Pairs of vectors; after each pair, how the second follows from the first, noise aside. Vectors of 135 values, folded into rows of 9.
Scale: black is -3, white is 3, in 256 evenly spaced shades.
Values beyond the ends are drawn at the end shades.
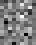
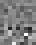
negated, partly zeroed.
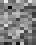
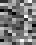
shuffled.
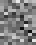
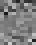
negated, partly zeroed.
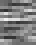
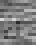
shrunk.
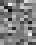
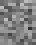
shrunk.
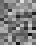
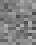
shrunk.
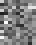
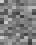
shrunk.
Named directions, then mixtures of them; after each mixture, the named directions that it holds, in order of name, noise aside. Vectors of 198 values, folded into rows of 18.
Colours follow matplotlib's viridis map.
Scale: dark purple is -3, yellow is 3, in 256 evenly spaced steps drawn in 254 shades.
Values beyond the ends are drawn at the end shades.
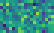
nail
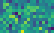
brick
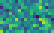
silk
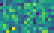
brick, nail.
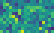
brick, silk.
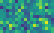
brick, silk.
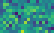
brick.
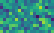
silk.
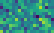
silk.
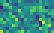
brick, silk.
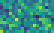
silk.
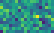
silk.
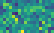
brick, silk.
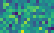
brick.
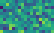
nail, silk.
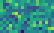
brick.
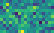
brick, nail.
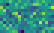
brick, nail.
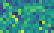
brick, silk.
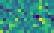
silk.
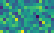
brick, silk.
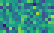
nail.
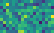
brick, nail.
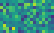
nail.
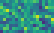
silk.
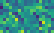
brick, silk.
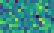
silk.
